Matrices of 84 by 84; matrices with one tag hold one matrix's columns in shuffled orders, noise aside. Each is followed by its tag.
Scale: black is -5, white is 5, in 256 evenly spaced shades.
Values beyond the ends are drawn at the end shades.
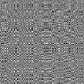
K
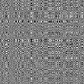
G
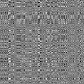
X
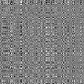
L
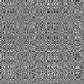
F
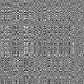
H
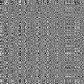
L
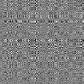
G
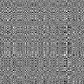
H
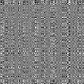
L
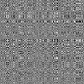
G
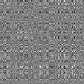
F
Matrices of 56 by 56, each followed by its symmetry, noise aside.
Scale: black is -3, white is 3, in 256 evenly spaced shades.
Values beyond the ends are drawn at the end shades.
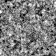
same after a half turn.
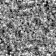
same after a half turn.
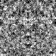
mirrored left to right.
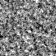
antisymmetric.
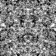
mirrored left to right.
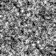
same after a half turn.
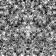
mirrored left to right.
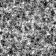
same after a half turn.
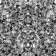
mirrored left to right.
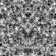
mirrored left to right.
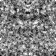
mirrored left to right.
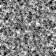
same after a half turn.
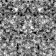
mirrored left to right.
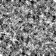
same after a half turn.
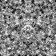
mirrored left to right.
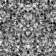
mirrored left to right.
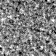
antisymmetric.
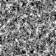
same after a half turn.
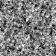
same after a half turn.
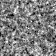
antisymmetric.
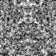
mirrored left to right.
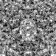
mirrored left to right.
